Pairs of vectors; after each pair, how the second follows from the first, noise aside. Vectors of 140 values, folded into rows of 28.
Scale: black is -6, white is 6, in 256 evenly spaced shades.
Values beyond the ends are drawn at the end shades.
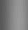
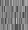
shuffled.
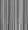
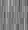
reversed, partly zeroed.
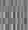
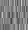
shuffled.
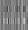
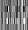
scaled up.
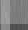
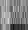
scaled up.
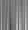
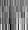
scaled up.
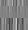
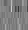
reversed, partly zeroed.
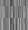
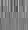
reversed, partly zeroed.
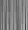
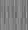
wrapped around, negated, shrunk.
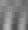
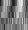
reversed, scaled up.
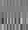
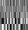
scaled up.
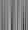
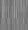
wrapped around, negated, shrunk.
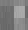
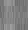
wrapped around, shrunk.
